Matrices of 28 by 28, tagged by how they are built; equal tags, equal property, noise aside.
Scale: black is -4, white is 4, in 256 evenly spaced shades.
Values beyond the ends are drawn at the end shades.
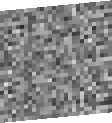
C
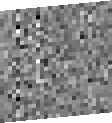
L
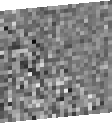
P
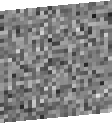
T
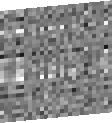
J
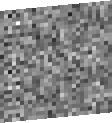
C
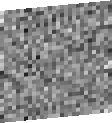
C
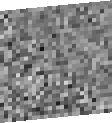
P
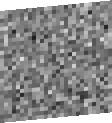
T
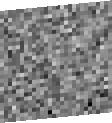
T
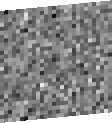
C
